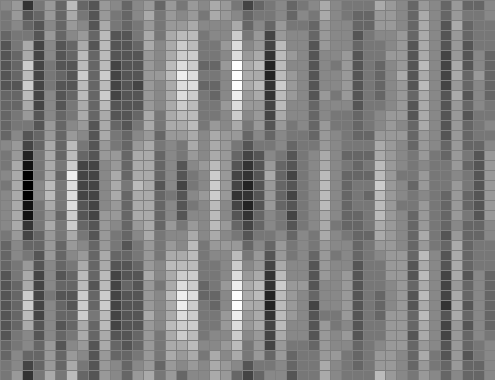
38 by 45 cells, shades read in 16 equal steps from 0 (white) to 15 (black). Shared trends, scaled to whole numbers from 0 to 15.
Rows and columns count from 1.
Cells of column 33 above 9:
15
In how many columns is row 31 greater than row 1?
21
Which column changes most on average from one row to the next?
3
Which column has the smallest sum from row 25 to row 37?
22
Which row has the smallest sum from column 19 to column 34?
29
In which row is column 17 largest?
19
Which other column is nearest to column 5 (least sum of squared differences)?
30
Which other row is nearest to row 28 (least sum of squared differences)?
6
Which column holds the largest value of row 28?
25
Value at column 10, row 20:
7
